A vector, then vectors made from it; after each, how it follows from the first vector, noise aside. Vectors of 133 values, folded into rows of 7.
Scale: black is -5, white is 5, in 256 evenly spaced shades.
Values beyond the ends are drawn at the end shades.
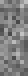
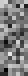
reversed, negated, scaled up.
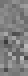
reversed, negated, partly zeroed.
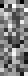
wrapped around, scaled up.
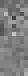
reversed, partly zeroed.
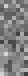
wrapped around.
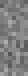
reversed, shrunk.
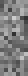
wrapped around.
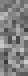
wrapped around.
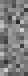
wrapped around.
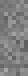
reversed, shrunk.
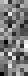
reversed, negated, scaled up.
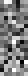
wrapped around, scaled up.
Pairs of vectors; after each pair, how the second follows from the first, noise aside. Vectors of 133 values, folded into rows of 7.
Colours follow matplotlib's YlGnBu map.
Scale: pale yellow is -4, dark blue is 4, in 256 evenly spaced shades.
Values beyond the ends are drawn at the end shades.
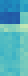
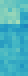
negated, shrunk.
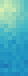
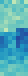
wrapped around, negated.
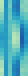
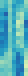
wrapped around, negated.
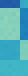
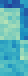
copied.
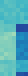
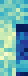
scaled up.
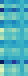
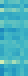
negated, shrunk.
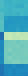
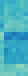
negated, shrunk.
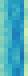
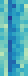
wrapped around, negated.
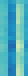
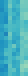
wrapped around, negated, shrunk.
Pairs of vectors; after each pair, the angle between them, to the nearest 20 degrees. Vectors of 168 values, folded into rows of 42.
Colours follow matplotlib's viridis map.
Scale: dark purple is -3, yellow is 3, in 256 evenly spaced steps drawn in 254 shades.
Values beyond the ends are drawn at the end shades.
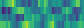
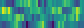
160 degrees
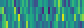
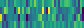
140 degrees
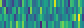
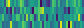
80 degrees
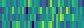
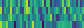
120 degrees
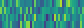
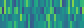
80 degrees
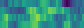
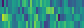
60 degrees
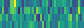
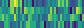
60 degrees
